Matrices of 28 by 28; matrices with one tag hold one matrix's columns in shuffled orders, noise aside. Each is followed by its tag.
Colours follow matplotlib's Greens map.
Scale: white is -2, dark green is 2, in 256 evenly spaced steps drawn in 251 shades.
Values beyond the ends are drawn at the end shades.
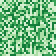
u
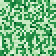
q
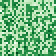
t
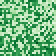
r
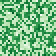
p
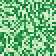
p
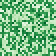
p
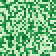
p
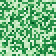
u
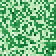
u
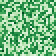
p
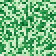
u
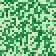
p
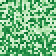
r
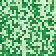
t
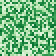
u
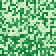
r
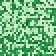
r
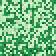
r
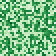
u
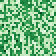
q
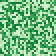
u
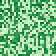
q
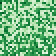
r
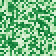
u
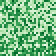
r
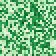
u
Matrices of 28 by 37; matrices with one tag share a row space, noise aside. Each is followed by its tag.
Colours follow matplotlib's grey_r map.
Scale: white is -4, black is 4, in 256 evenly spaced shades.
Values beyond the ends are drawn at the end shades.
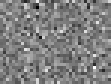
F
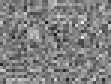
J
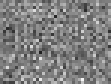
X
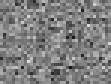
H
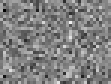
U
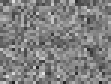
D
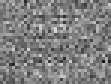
X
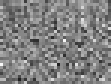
J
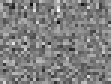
D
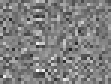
U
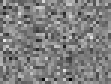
U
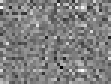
J
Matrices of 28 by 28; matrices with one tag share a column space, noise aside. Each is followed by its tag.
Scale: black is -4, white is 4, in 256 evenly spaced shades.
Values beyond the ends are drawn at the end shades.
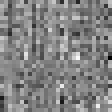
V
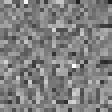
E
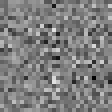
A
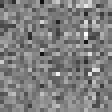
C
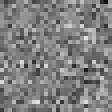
E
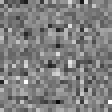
E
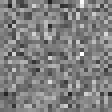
C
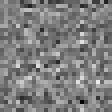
E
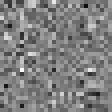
C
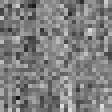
V
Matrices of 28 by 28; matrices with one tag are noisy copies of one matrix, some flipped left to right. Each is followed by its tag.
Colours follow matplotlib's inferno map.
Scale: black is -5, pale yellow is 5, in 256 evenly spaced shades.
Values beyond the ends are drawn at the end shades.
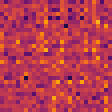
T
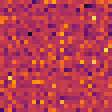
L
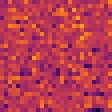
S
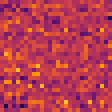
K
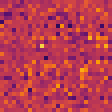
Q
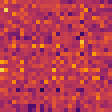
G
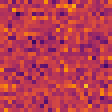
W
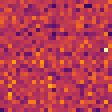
L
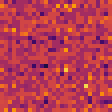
W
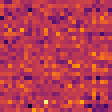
K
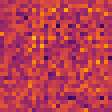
Q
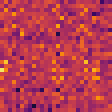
G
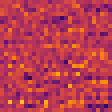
K
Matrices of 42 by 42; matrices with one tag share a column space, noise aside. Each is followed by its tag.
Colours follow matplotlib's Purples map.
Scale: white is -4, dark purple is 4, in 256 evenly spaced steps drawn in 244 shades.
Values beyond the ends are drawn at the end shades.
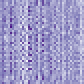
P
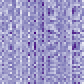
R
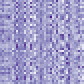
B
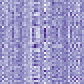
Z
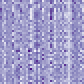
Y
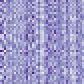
B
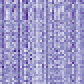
Y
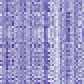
Z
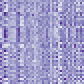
Z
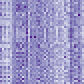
Z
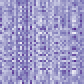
P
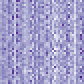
B
